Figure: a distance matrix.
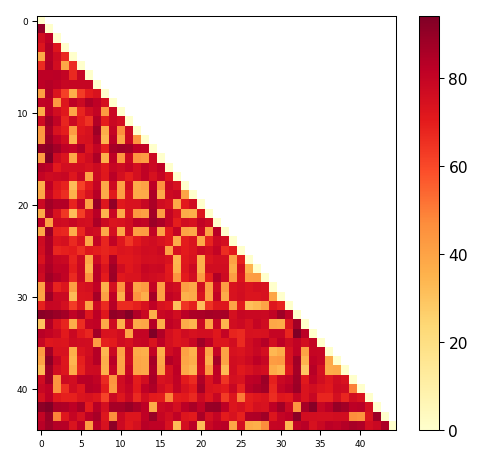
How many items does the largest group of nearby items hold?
17
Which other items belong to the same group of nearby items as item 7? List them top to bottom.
35
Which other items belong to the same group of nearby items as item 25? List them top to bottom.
16, 41
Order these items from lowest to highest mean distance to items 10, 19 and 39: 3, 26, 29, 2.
29, 2, 3, 26
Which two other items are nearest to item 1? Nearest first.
22, 35
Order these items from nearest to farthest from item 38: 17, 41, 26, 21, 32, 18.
18, 21, 41, 26, 17, 32
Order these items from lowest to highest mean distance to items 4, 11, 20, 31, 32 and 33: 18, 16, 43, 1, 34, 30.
18, 30, 34, 16, 43, 1
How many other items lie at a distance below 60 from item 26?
8
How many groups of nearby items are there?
9
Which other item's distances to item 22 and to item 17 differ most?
44
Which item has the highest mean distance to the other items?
1
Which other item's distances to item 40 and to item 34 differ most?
11
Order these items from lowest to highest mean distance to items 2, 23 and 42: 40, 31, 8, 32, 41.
8, 40, 41, 32, 31
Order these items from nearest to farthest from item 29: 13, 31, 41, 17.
13, 41, 31, 17
